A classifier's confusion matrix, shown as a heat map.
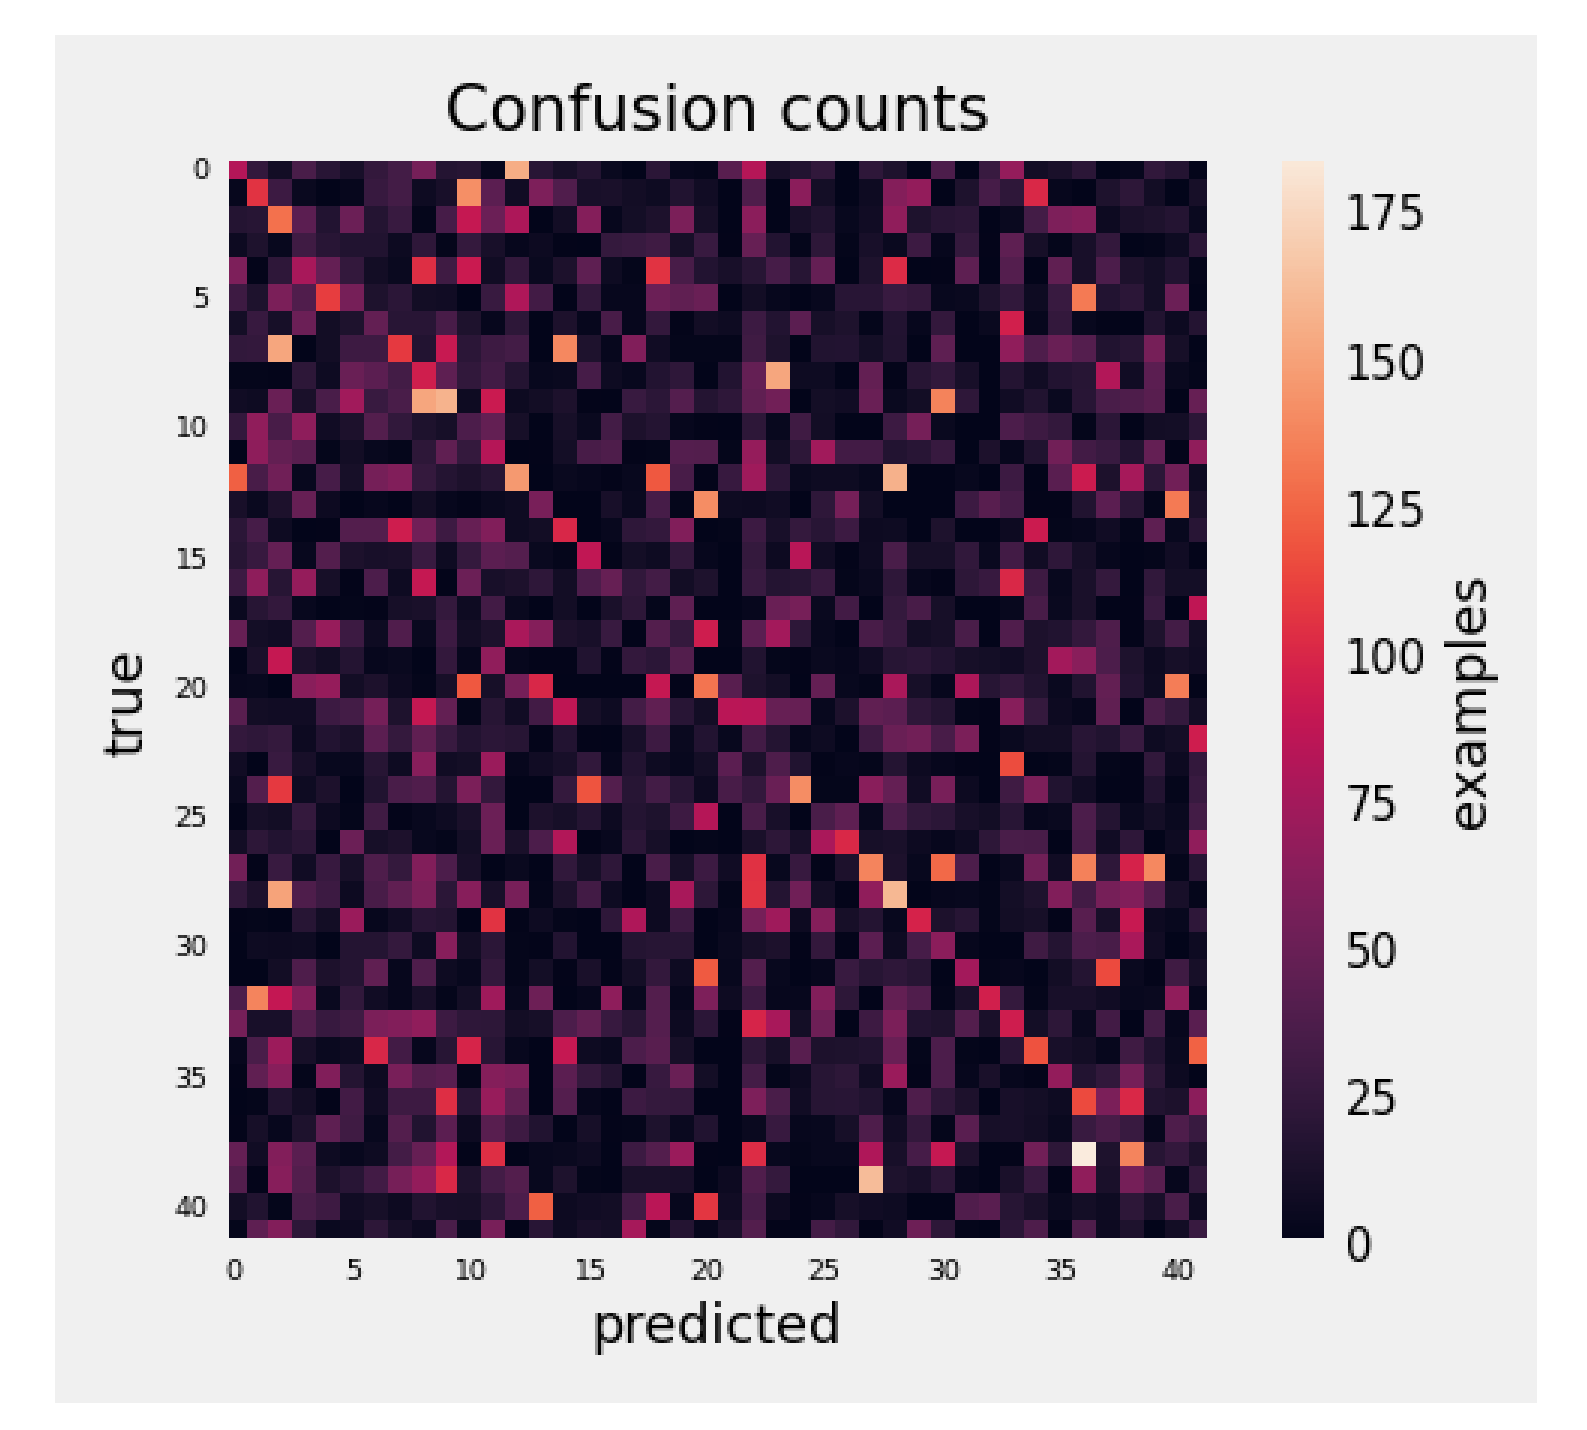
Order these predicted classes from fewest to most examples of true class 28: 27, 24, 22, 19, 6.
6, 24, 27, 19, 22
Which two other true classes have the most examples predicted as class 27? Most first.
39, 38
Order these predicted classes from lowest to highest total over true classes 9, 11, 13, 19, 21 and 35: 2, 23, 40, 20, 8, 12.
12, 23, 40, 20, 2, 8
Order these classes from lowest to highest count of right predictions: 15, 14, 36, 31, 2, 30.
30, 31, 15, 14, 36, 2
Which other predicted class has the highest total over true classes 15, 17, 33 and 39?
27
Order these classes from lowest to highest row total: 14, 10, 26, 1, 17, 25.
17, 25, 10, 26, 14, 1
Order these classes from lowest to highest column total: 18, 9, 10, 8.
10, 18, 9, 8
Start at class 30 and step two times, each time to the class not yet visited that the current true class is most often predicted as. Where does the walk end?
36
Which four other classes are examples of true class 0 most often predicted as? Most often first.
12, 22, 33, 8
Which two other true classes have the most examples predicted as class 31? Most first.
20, 22
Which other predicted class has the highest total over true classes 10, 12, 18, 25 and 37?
28
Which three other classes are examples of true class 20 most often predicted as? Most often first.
40, 10, 13
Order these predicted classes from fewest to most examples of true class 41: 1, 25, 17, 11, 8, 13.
8, 13, 25, 1, 11, 17
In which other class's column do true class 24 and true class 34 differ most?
15
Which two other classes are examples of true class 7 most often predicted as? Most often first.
2, 14
